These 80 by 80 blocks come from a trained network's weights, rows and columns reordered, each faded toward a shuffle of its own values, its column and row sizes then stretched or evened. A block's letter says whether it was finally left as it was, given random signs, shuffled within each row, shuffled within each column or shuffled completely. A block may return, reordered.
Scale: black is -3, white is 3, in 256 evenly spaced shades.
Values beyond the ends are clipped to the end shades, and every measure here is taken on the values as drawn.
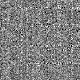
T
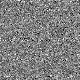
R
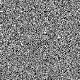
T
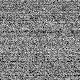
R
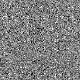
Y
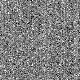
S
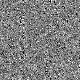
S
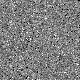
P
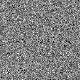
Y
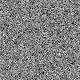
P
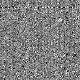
T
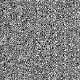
T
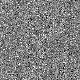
S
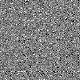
T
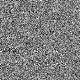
Y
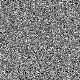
R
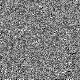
Y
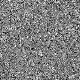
R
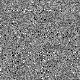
Y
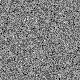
P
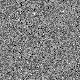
S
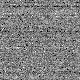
R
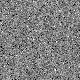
P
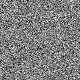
R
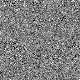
Y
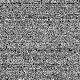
R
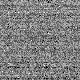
T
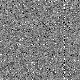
Y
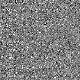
T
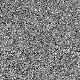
R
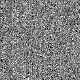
S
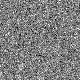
P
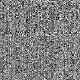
T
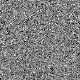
Y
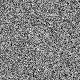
P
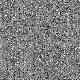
S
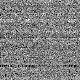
T
